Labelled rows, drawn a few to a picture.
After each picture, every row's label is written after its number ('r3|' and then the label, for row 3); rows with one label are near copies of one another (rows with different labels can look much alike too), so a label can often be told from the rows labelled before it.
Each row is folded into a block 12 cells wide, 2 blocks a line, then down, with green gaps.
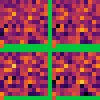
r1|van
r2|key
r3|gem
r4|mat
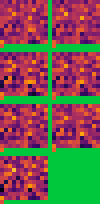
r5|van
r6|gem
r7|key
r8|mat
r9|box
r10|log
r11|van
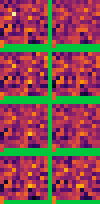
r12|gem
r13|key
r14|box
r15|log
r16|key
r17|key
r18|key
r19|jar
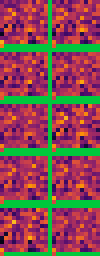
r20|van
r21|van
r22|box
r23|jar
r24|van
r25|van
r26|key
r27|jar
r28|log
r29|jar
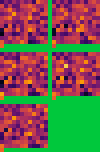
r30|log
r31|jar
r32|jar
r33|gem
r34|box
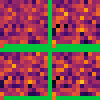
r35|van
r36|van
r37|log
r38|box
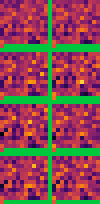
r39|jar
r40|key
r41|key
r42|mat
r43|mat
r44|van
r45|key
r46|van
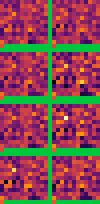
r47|log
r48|van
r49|box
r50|mat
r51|box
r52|gem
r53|gem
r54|log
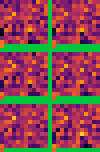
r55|log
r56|log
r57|van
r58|box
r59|gem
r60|key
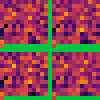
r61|van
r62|mat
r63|mat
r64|key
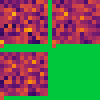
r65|jar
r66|gem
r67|key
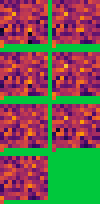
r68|log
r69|gem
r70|box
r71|gem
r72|key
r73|mat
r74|van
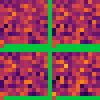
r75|jar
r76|box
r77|box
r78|key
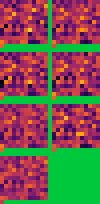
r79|box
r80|key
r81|log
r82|van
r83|gem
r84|box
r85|mat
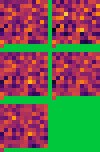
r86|box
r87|mat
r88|key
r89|mat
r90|mat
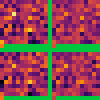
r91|gem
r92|box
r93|log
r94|mat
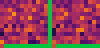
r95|van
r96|box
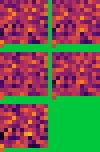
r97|van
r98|mat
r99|box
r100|mat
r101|jar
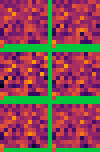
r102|van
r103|jar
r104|box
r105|box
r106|van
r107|van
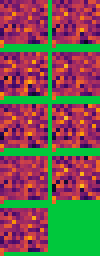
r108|jar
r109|mat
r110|key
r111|gem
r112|van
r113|box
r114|key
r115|van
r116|key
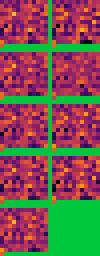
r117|log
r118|key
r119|gem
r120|jar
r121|mat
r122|van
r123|box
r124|box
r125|gem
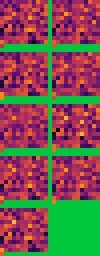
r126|mat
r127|box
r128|jar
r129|log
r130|log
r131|box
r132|van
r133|log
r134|gem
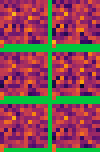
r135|gem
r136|jar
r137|log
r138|box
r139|gem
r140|van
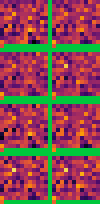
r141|key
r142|van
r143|van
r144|gem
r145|van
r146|key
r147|gem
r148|gem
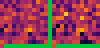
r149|mat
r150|mat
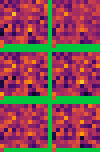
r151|log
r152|log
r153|jar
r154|mat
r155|van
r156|log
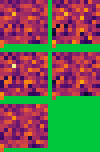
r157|gem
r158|van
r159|gem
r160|mat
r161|box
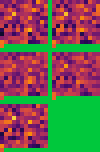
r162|box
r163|gem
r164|key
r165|gem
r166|gem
